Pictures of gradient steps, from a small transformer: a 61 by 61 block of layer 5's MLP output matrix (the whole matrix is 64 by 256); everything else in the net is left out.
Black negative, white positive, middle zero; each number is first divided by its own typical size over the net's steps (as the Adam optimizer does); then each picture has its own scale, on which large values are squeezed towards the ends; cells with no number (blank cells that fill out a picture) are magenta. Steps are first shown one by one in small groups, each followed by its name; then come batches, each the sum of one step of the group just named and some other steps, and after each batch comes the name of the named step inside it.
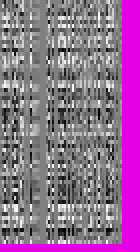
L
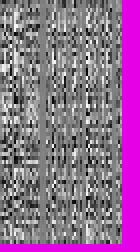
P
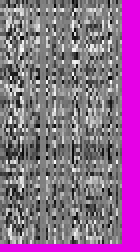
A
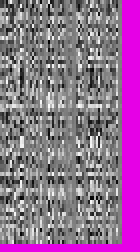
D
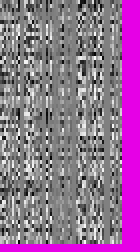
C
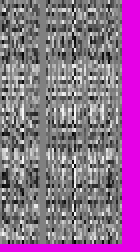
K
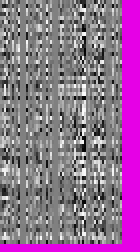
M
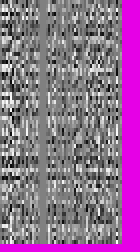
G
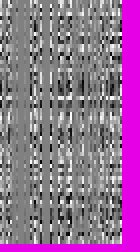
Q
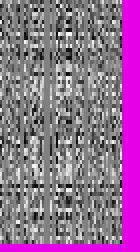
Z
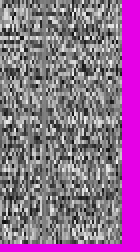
A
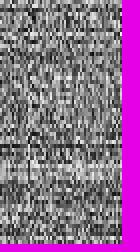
Z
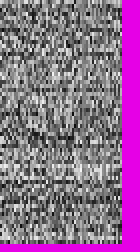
K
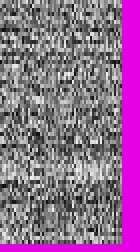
K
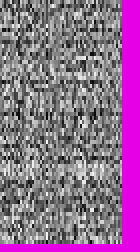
C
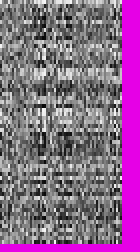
G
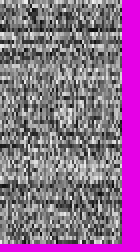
K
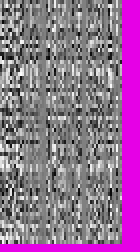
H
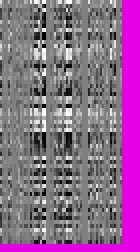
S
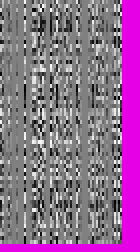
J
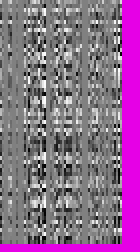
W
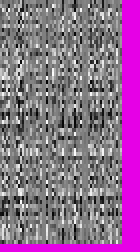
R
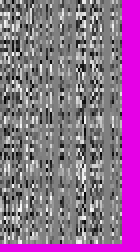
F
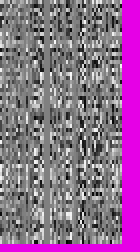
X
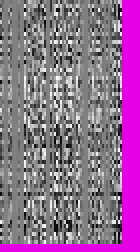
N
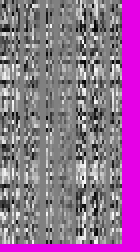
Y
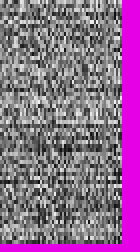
W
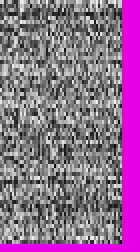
Y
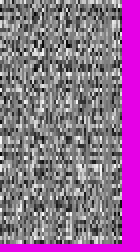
F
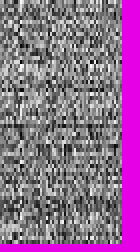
R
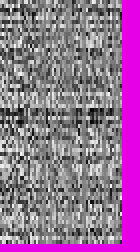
H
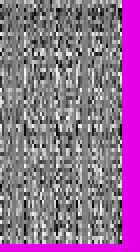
N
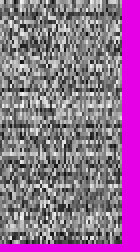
W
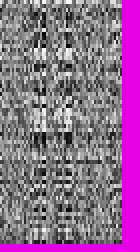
S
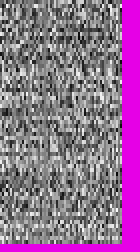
H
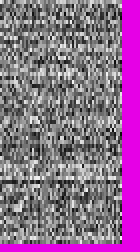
F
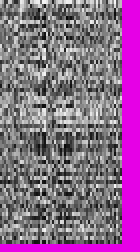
S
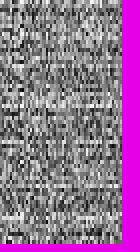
F
